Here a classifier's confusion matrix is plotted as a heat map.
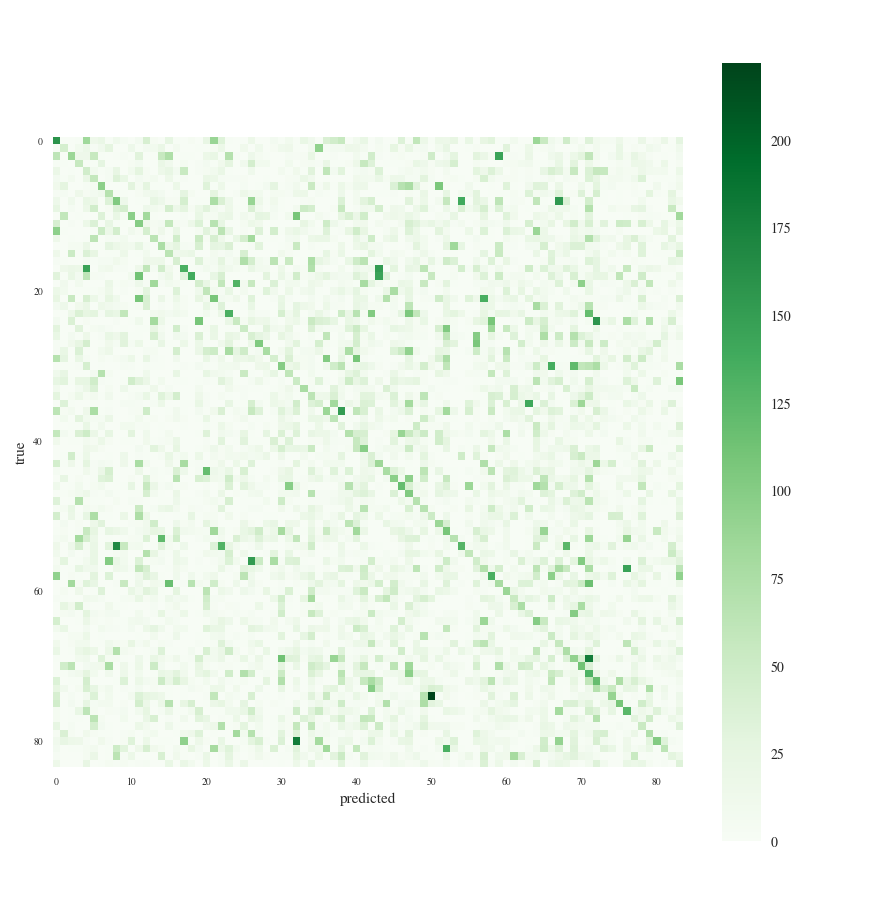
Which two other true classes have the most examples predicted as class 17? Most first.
80, 43
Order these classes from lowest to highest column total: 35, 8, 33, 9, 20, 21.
33, 9, 8, 35, 20, 21
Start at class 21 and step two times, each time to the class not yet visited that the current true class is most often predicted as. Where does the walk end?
76
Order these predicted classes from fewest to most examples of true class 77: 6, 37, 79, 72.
6, 37, 79, 72
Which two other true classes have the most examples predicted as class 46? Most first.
39, 6
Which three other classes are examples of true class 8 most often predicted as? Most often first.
67, 54, 26
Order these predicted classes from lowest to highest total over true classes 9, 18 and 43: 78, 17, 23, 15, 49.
23, 49, 15, 78, 17
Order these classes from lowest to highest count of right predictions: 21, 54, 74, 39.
39, 74, 21, 54
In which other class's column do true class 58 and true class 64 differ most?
66
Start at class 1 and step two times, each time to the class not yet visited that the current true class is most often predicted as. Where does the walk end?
63
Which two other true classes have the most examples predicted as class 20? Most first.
44, 60
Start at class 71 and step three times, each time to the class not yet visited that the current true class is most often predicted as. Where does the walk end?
49
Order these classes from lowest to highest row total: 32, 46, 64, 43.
64, 43, 32, 46
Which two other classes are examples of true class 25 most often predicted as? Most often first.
52, 58
